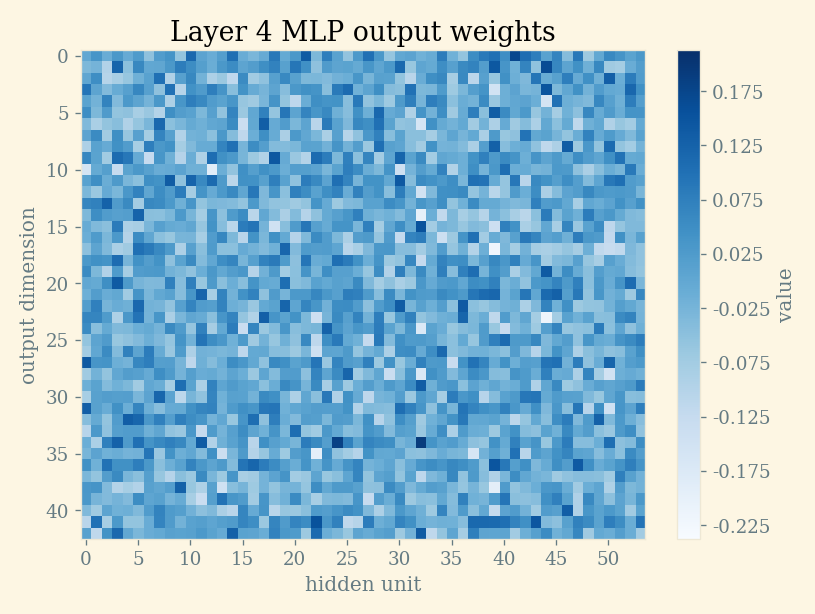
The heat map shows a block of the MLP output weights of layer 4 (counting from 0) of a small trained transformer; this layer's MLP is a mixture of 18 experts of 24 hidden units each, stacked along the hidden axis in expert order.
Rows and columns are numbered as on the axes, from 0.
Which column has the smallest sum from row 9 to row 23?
42
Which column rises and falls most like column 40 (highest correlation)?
15
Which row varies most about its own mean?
23
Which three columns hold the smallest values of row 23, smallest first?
44, 22, 39
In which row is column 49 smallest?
17
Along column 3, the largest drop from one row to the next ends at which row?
10
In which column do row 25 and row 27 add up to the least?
35
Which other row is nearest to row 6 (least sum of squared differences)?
24
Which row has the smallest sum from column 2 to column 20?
38
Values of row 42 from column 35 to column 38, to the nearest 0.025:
0 -0.075 0.075 0
